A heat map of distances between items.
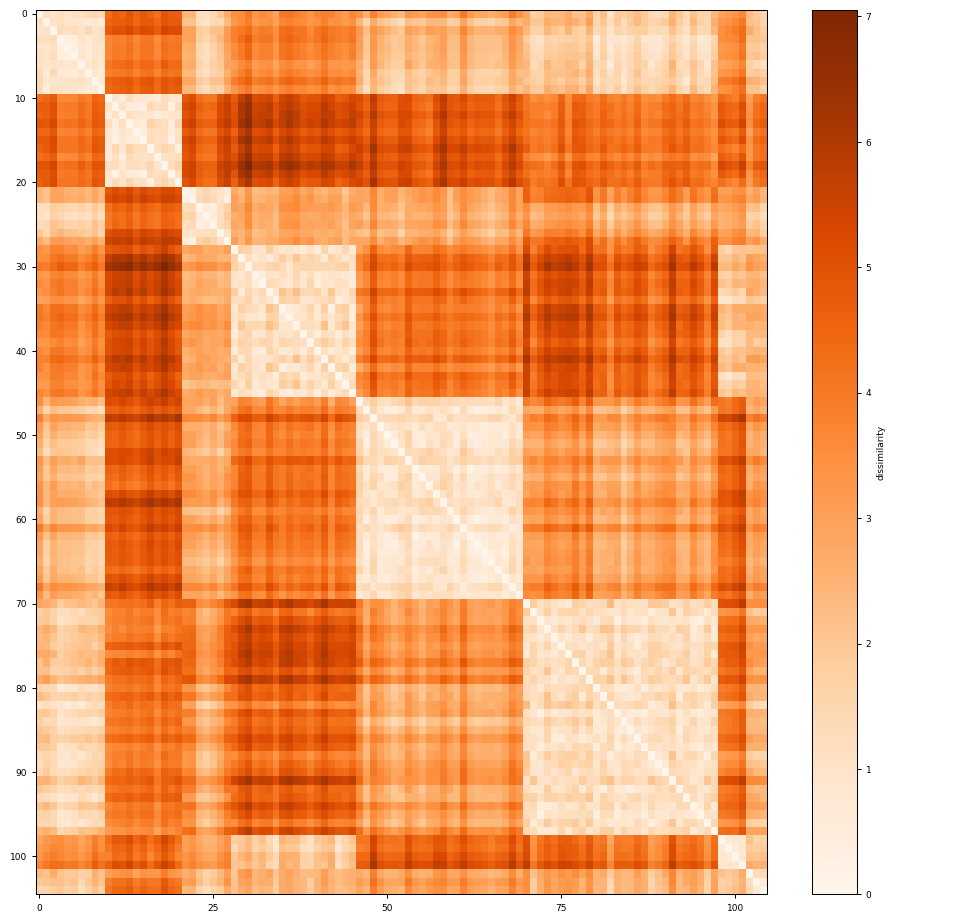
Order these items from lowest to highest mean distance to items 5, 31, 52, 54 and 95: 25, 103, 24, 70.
24, 25, 103, 70
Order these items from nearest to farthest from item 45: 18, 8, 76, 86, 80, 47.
47, 8, 80, 86, 76, 18
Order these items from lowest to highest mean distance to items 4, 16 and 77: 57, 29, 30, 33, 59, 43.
59, 57, 43, 33, 29, 30
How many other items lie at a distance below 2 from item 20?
10
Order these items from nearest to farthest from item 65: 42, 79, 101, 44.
42, 44, 79, 101
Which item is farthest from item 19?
30
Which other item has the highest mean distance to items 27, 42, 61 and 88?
18
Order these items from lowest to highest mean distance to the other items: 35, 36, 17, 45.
45, 35, 36, 17
